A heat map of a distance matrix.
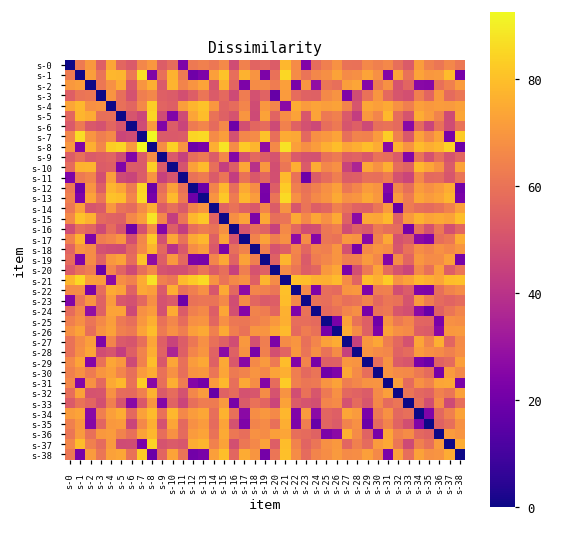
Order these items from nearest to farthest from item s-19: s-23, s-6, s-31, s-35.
s-31, s-23, s-6, s-35
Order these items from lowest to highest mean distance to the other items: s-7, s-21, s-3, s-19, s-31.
s-3, s-19, s-31, s-7, s-21
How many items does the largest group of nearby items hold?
7
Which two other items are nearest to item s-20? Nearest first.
s-3, s-27
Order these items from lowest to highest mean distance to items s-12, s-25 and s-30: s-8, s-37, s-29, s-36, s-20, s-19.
s-36, s-19, s-8, s-29, s-20, s-37
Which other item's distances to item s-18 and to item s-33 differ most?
s-15
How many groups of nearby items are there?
11
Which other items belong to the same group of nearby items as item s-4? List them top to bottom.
s-21
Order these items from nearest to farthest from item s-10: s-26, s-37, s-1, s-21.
s-37, s-21, s-26, s-1
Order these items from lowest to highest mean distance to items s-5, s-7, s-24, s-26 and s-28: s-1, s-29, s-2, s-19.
s-29, s-2, s-19, s-1
